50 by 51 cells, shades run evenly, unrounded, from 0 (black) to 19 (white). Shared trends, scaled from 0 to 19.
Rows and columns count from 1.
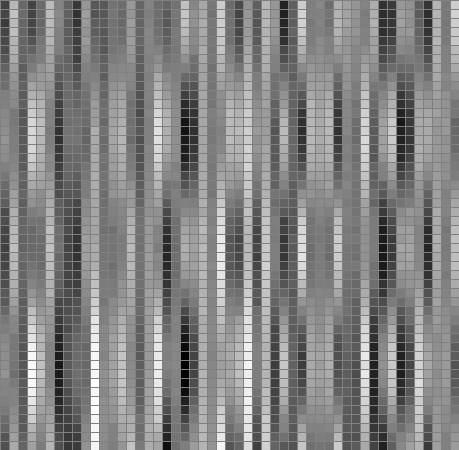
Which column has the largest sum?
28
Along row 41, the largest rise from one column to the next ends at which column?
4
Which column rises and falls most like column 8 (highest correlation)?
19
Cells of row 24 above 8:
38
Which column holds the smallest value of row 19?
21
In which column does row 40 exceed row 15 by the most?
11
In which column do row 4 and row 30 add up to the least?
43
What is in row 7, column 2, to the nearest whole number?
13
